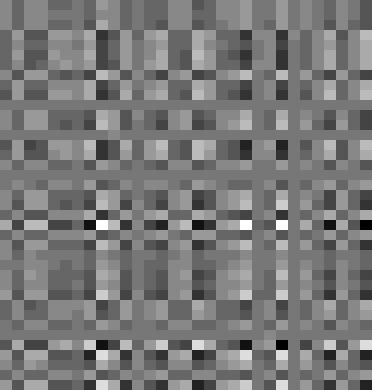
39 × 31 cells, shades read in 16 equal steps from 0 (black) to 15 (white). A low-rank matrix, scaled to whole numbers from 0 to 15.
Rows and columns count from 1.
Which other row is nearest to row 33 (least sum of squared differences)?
27
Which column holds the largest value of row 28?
24
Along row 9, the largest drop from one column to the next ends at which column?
9
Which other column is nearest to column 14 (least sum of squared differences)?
8
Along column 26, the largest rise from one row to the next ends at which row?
36
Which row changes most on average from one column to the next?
23
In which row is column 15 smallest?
35
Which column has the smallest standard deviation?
25
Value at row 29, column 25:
7
